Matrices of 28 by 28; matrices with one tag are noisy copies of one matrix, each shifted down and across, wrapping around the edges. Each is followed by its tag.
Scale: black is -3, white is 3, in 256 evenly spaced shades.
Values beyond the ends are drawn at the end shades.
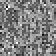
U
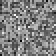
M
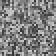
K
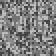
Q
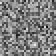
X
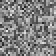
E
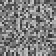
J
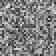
X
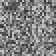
J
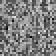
U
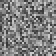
X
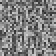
Q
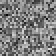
E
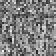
K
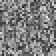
K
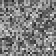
M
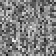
U
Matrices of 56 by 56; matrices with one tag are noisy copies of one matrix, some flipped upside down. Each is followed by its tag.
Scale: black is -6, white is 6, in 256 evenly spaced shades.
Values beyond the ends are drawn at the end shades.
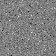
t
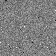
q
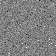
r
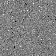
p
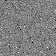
q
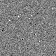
t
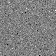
r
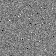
t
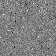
p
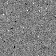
p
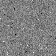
p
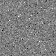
t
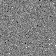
r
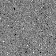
p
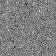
p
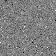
q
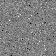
t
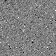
q
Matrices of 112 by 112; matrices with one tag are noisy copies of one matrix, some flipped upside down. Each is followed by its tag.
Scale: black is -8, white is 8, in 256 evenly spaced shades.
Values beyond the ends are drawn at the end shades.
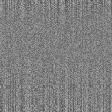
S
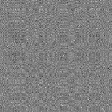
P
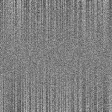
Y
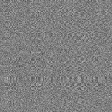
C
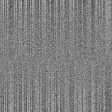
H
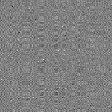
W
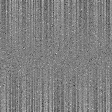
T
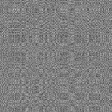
P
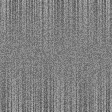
T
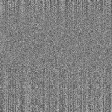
S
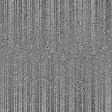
H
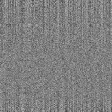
S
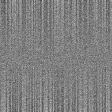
T
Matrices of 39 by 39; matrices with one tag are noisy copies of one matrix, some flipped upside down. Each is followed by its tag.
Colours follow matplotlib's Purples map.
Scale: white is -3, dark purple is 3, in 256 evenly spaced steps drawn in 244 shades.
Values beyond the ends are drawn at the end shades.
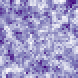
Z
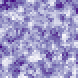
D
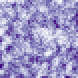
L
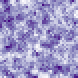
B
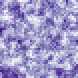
D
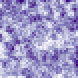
L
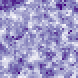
D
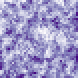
L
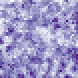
L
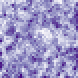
L
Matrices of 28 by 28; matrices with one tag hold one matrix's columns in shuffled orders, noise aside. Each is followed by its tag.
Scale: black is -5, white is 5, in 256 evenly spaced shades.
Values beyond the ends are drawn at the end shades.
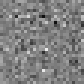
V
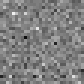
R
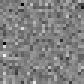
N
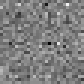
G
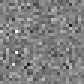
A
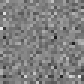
R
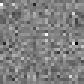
G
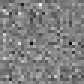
G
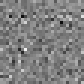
V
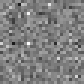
G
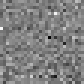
R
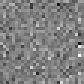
N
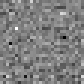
R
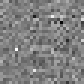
V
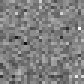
R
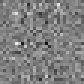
G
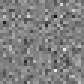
V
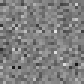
A
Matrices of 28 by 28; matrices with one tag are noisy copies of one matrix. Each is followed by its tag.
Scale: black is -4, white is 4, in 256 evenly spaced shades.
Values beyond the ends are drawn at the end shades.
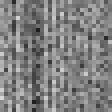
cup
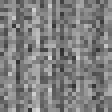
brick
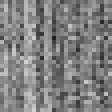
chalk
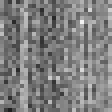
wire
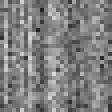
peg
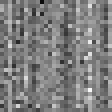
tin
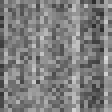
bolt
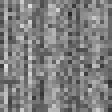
peg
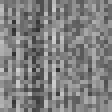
cup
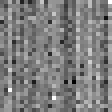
tin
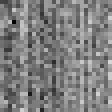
wire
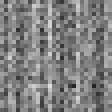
brick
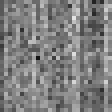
bolt
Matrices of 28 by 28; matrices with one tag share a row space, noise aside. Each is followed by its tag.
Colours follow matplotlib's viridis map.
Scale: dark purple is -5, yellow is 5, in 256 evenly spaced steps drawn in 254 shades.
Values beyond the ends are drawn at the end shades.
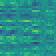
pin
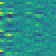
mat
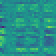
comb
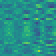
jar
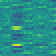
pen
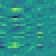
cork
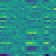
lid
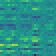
pin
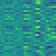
jar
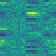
lid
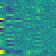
mat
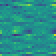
pen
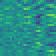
jar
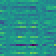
comb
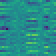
lid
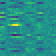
cork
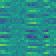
lid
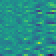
jar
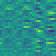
jar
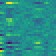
mat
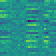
lid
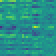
pin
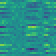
lid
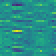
pen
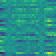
comb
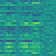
pin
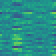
pen
